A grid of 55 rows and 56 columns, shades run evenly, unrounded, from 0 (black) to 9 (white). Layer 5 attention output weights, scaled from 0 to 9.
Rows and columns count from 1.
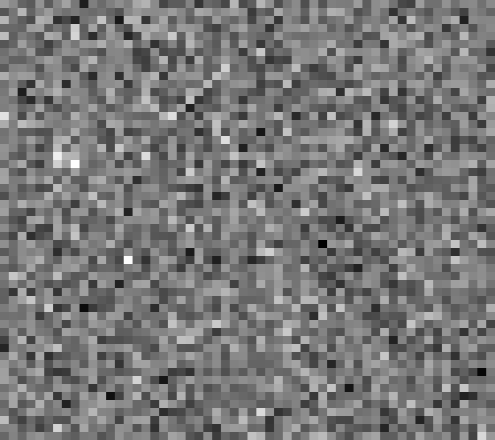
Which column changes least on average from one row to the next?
2
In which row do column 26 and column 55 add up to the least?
47
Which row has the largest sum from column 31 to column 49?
18
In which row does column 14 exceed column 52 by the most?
19
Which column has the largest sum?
26
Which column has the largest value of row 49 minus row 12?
3
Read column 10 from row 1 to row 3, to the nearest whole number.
1 4 4
